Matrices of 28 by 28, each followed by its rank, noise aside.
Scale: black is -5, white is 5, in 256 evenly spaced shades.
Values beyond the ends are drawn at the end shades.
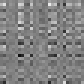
two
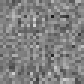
six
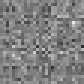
six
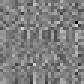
four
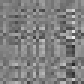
two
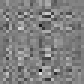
three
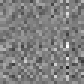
four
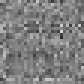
six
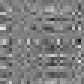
three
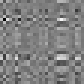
two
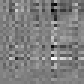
two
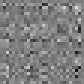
four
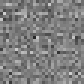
six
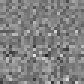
six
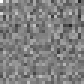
six
